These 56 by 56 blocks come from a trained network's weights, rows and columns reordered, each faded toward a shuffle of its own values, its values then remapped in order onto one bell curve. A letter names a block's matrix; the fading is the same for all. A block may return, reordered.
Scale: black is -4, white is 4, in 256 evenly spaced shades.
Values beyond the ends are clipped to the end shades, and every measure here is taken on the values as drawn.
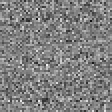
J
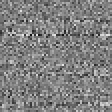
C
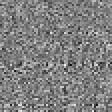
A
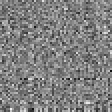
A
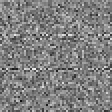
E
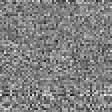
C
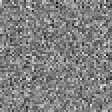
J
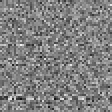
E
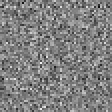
J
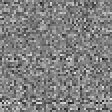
A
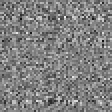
C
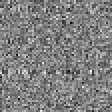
J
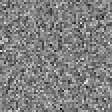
J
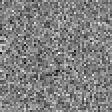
J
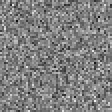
J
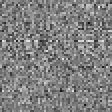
C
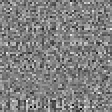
C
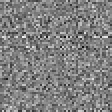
C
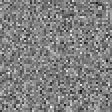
J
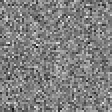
J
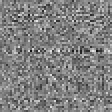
A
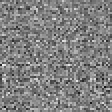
C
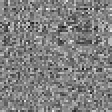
C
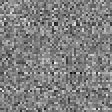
A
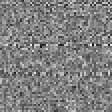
E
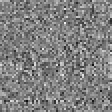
J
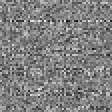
C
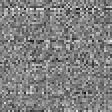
E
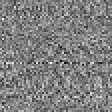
E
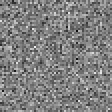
J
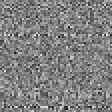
E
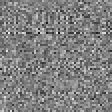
C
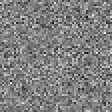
A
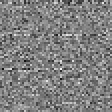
A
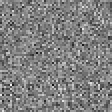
J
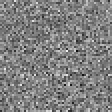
J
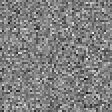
J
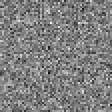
J
